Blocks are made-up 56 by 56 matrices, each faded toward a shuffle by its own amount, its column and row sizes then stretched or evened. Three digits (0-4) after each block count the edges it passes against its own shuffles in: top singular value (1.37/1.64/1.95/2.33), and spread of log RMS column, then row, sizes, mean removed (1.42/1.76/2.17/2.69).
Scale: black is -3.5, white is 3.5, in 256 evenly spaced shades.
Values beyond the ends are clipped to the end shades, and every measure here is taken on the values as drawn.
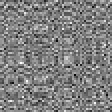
4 0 0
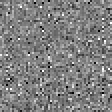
1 3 1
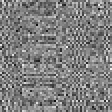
4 1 2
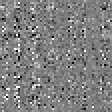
1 4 2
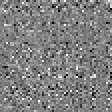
2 3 3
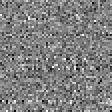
2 0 3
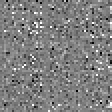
1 3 1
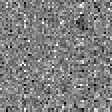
3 2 0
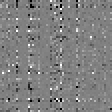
3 4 2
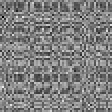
4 0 2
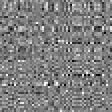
4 1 3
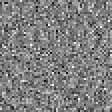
2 0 0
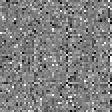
3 2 0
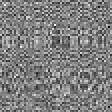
4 2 1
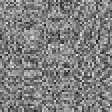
3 0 0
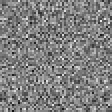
3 1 1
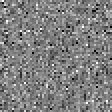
2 2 0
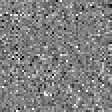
1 1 1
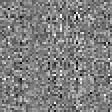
3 3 1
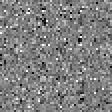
2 2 0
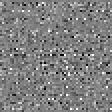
0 0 4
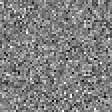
1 0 0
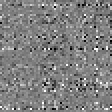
1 3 4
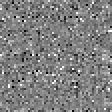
1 0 3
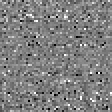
0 0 4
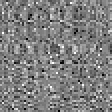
4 1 1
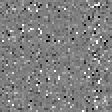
0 3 0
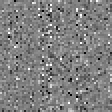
1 3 0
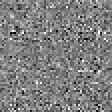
1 2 3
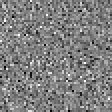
0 1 0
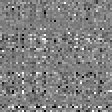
3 1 4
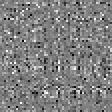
3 1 2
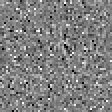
2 1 0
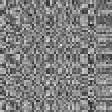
4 3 1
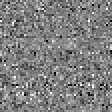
2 1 2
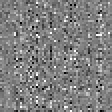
1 4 1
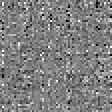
1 3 1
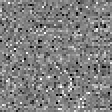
2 0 0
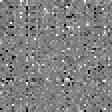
2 2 2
